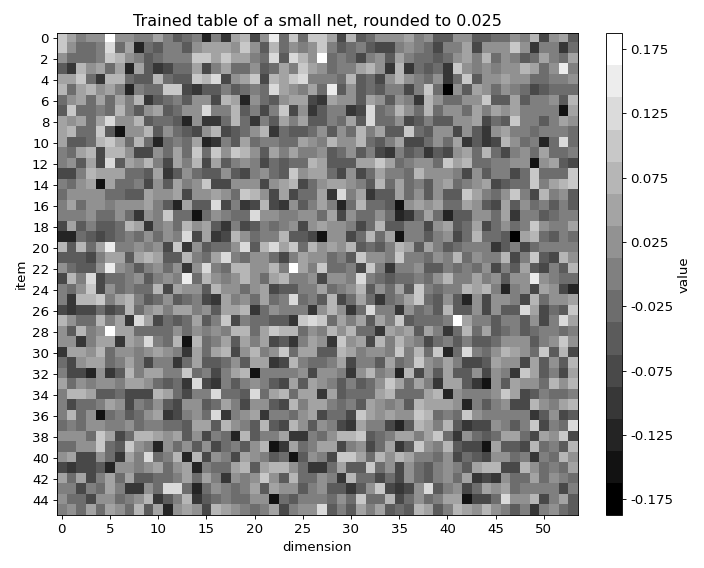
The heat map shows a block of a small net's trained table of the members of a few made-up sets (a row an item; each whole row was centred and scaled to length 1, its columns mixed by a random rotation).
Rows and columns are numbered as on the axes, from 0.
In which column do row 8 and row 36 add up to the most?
32
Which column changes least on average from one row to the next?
51
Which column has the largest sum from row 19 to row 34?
19
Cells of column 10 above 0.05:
3
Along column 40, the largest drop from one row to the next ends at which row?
34
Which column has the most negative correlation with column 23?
27
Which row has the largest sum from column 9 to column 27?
2
